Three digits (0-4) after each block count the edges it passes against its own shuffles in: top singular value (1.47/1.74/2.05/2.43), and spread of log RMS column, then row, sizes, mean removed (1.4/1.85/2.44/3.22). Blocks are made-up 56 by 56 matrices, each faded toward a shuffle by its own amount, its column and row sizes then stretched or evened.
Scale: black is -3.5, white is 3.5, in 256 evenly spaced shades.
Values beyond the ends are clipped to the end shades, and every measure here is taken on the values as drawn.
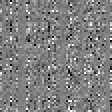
2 4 2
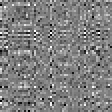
4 3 2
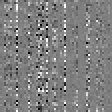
2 4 1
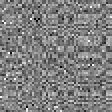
4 0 0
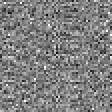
3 1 0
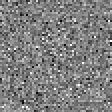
0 0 0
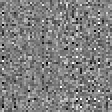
1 3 1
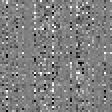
0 4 1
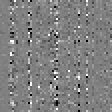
2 4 1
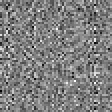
3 2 0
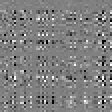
4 4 4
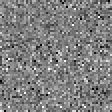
1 0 2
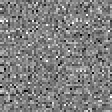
3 0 0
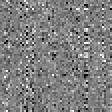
3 3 1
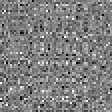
3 1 1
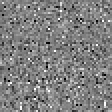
0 1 1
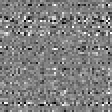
3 2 4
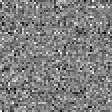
0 1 2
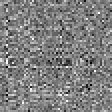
3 1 1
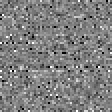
2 0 2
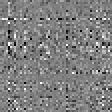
3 3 3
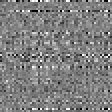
4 1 4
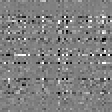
3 2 4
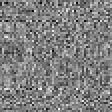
3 0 2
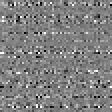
2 1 4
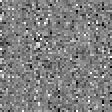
1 2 1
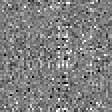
2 2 1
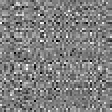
4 1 2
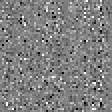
0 2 1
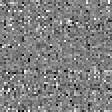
1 1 2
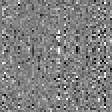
3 3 1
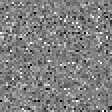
0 1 2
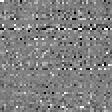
3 1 4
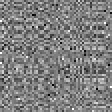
4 0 1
